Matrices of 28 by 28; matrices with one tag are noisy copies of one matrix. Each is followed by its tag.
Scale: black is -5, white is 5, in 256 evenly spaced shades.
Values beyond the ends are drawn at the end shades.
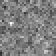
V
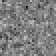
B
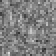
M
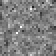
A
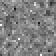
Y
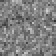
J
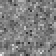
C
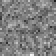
A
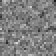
A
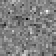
J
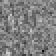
M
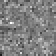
V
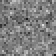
J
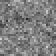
J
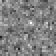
B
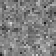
V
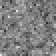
C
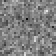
J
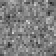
Y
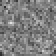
V
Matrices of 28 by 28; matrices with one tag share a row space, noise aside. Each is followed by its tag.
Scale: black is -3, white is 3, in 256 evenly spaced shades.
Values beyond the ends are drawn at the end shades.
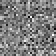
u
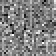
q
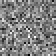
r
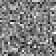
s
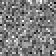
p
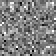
q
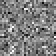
q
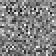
r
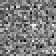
u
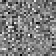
r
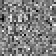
r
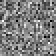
p
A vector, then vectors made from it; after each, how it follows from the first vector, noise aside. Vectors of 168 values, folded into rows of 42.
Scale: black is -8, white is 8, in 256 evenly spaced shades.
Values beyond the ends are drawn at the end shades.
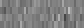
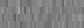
reversed, negated, shrunk.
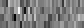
reversed, negated, scaled up.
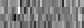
reversed, negated, scaled up.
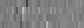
wrapped around, negated, partly zeroed.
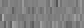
wrapped around, negated, partly zeroed.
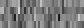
reversed, negated, scaled up.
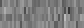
negated.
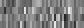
scaled up.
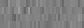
reversed, negated, shrunk.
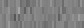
reversed, negated, shrunk.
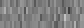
negated.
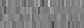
wrapped around, negated, partly zeroed.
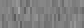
reversed, negated, shrunk.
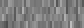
wrapped around.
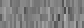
negated.
